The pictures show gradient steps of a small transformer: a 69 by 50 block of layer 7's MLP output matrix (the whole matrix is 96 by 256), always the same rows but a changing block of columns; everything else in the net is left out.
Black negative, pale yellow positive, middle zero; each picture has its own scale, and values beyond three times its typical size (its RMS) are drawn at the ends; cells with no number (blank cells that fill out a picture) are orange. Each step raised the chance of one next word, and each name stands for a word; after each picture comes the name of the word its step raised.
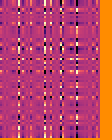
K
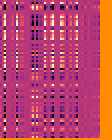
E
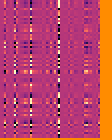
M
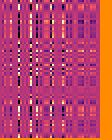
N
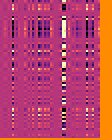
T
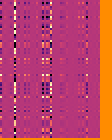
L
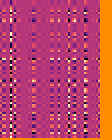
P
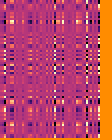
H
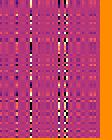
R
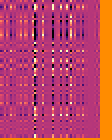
N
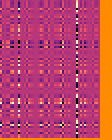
M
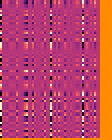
R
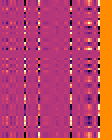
K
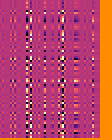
P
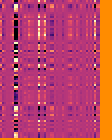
N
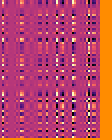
R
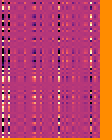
E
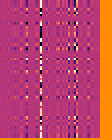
K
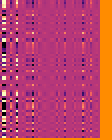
R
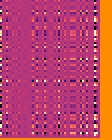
P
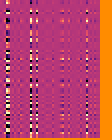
P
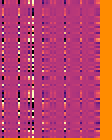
R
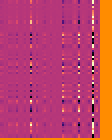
H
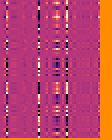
L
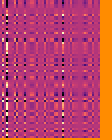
R
